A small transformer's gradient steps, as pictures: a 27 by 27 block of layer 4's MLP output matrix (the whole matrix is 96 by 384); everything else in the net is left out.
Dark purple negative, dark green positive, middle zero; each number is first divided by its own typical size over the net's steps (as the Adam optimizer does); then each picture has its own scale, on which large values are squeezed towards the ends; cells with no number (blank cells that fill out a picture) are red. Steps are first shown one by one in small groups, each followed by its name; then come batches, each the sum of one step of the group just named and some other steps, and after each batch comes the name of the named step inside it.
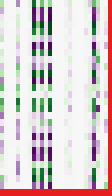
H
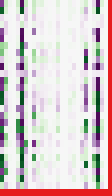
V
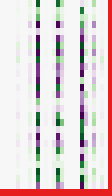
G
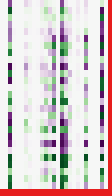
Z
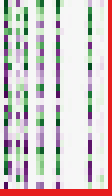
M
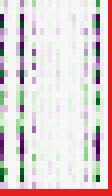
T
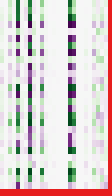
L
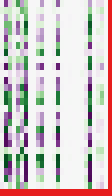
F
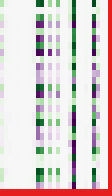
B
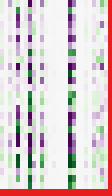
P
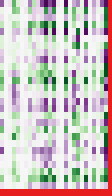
H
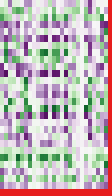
P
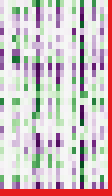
G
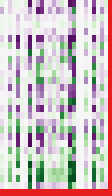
P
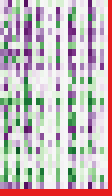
L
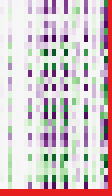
Z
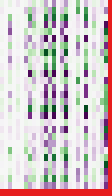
H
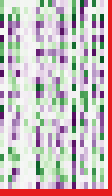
B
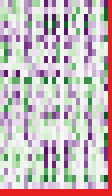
B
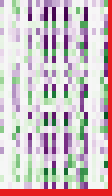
P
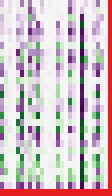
G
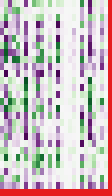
G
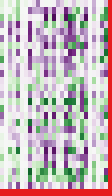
L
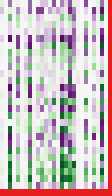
Z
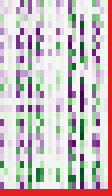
B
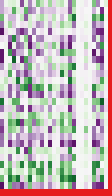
B
